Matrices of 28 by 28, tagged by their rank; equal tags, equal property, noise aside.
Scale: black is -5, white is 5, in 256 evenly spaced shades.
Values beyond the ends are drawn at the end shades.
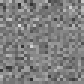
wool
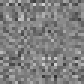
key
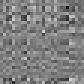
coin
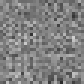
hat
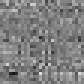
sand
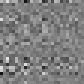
coin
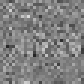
wool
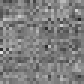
hat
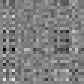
coin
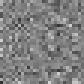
sand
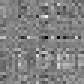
key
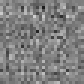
hat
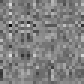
coin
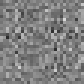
key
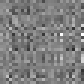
key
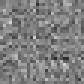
wool
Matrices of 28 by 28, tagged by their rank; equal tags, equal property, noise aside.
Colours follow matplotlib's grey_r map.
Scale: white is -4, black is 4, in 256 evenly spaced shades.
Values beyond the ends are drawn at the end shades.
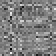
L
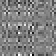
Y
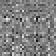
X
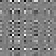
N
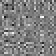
X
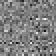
X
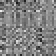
X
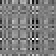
N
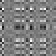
N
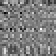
X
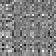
L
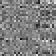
X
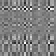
N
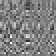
L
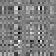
Y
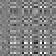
N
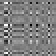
N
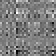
Y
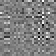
L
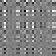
N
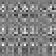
Y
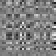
Y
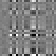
N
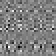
Y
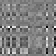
N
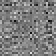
L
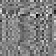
X
